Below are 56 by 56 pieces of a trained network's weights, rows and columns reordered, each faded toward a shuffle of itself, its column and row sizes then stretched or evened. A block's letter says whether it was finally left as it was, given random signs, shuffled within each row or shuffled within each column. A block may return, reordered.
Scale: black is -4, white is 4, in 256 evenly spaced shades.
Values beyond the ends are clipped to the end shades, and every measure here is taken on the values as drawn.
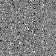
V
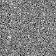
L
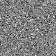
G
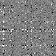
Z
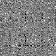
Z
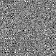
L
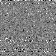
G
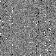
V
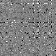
Z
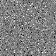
V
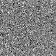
V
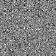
L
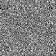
Z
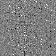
V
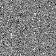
V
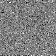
G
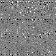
Z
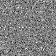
G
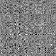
Z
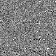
L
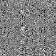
Z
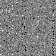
V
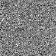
L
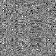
Z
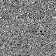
G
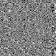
Z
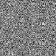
Z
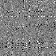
Z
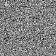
L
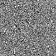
V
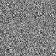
Z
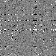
Z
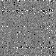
L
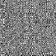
Z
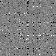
Z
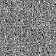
V
